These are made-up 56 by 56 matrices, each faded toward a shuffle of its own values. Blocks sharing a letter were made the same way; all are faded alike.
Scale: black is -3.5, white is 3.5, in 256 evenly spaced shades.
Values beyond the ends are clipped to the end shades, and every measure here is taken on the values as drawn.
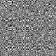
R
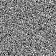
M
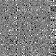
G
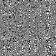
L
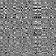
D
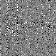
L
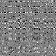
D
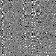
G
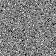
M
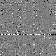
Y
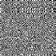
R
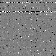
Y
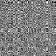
R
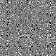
L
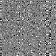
G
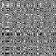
D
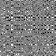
D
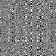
G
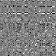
D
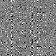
G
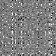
G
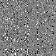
L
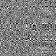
R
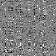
G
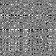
D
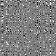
G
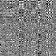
R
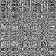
R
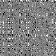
G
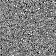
M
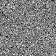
M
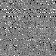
Y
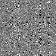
L
